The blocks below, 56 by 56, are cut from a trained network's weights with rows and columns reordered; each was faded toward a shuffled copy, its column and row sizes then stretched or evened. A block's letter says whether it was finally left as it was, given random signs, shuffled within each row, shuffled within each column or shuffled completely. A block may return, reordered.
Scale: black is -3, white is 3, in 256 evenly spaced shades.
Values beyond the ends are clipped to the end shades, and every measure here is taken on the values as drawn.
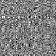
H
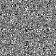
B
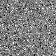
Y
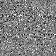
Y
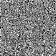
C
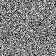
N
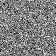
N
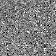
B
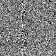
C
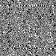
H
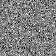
C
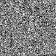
C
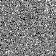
Y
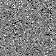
C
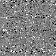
B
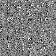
B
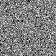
N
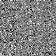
B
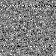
Y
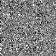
B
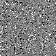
C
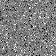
C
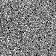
N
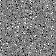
C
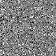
B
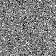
N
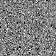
C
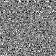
Y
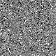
C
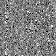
C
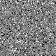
Y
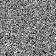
B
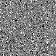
C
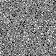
N
